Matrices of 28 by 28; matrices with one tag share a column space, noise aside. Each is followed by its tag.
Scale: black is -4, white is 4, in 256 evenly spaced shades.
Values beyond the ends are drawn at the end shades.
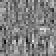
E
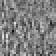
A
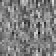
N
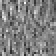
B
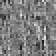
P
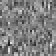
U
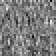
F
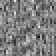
F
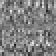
U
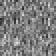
F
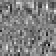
U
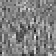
A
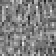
B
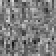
E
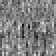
A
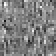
E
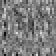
N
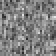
P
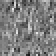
N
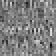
E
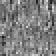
B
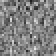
F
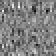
U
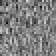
F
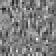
N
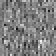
E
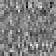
U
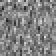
F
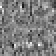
U
